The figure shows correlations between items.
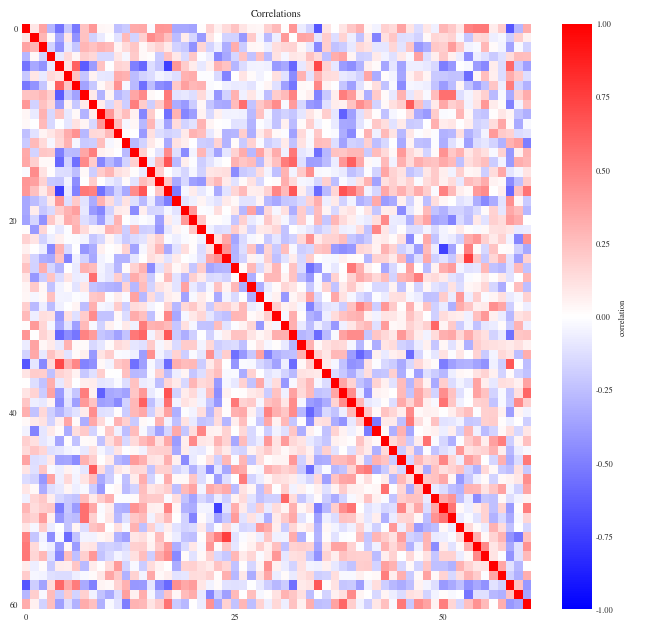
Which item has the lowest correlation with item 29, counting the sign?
34
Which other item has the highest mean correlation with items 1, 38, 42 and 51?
7
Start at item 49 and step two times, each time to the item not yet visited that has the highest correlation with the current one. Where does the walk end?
14
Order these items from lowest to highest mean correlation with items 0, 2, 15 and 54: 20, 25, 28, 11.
20, 11, 25, 28
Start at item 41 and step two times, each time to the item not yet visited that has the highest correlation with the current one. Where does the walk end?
8
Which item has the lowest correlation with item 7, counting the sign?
4
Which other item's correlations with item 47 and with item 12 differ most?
60
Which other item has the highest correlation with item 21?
42
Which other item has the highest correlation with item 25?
39
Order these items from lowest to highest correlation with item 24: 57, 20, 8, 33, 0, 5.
5, 8, 33, 20, 0, 57
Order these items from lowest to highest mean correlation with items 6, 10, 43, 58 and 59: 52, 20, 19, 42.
52, 42, 19, 20
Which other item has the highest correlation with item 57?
43
